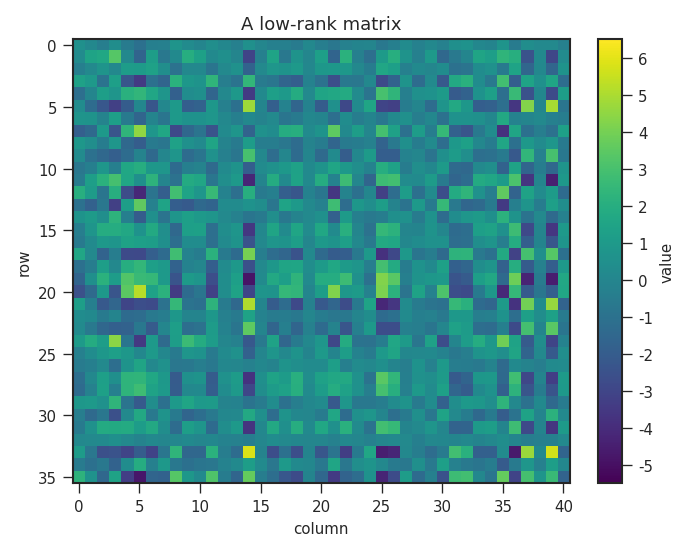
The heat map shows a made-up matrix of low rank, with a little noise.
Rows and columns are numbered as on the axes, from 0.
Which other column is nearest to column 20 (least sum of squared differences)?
2
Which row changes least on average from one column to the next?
32
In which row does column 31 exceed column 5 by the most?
35
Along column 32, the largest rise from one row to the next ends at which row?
21
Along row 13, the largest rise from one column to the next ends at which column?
4
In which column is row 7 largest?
5
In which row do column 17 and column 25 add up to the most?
20
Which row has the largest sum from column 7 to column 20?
11
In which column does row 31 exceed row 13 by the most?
3
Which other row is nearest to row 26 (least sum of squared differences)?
34
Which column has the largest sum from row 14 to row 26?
36
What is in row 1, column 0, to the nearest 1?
0
